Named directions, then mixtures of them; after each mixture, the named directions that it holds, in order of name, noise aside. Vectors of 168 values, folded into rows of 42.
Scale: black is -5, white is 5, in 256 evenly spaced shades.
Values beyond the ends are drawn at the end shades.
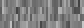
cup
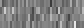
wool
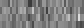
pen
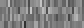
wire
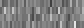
wool.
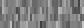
cup.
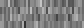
wire.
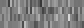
pen, wire.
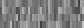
cup.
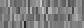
wire.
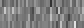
wool.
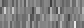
wool.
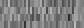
wire, wool.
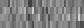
pen.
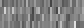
wool.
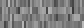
cup, wire.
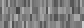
cup, wire.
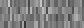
wire.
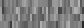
cup.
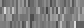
pen, wool.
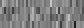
wool.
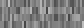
cup, wire.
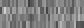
pen, wool.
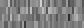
wire.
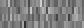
wire.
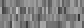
cup, pen.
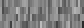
cup.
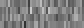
wire.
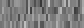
cup, wire.
